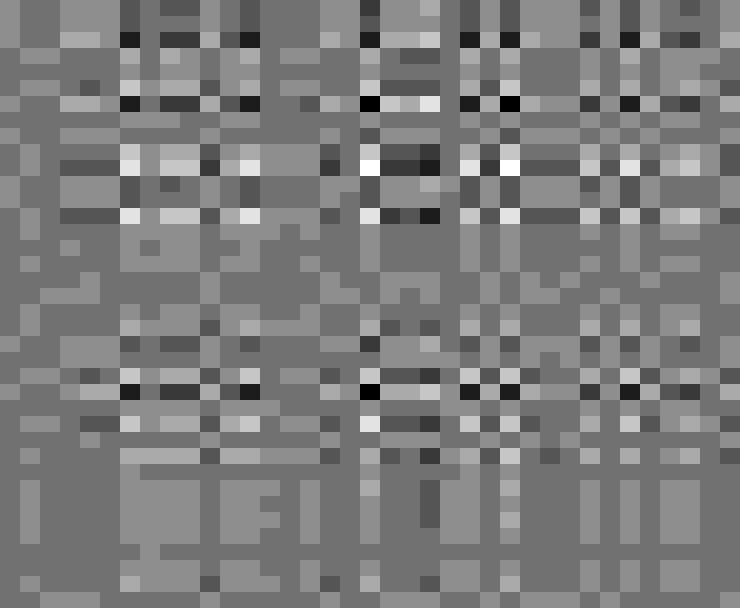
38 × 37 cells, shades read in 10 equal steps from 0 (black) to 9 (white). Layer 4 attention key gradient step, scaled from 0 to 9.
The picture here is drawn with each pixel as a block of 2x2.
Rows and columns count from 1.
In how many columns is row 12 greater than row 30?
18
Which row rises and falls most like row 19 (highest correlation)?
38
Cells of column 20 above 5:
3
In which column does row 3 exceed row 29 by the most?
22
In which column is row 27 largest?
19
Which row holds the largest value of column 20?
7
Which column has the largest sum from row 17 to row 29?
26
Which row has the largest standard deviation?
11
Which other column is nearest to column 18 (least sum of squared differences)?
1
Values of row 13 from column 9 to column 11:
4 4 5
